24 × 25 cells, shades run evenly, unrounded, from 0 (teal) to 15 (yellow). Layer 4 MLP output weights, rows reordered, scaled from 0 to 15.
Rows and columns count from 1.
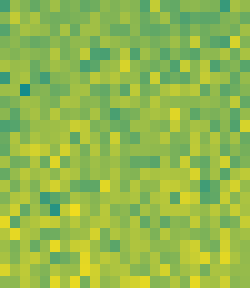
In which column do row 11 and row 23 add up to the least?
24
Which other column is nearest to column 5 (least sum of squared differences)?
7
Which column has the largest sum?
20
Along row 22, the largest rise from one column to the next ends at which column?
9
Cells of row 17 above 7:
18
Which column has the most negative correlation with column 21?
17
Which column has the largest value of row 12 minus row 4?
22
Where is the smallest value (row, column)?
8, 3
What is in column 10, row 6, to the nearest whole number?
5
